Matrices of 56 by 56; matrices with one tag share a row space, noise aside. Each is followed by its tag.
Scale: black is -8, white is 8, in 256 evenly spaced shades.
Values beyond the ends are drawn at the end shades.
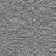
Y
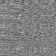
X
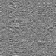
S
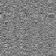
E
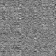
X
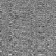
S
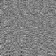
E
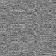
Y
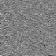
E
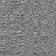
X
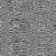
S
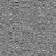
S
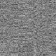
Y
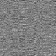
Y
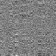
S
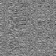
S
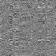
S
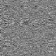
E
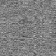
Y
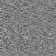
E
